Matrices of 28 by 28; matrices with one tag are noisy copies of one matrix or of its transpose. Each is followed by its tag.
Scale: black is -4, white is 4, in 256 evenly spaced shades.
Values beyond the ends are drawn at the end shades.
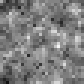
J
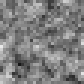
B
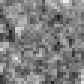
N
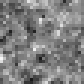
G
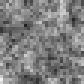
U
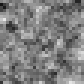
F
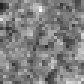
F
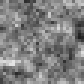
U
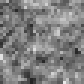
G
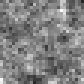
U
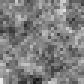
U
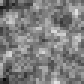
J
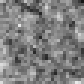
N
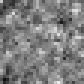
J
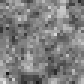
U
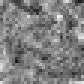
N
